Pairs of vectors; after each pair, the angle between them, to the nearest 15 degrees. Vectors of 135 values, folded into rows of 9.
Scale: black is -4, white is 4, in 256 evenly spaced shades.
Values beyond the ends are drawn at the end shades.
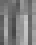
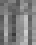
15 degrees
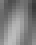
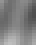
45 degrees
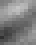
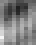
150 degrees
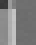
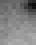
75 degrees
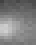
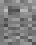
105 degrees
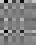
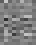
120 degrees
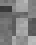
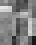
150 degrees
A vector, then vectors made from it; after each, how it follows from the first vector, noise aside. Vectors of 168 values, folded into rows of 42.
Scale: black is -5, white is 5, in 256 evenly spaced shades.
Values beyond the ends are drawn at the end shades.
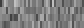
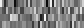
negated, scaled up.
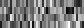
reversed, scaled up.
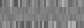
wrapped around, negated, partly zeroed.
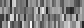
reversed, scaled up.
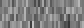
reversed, negated.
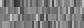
negated.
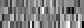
reversed, scaled up.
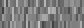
wrapped around, negated.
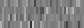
reversed, negated, partly zeroed.
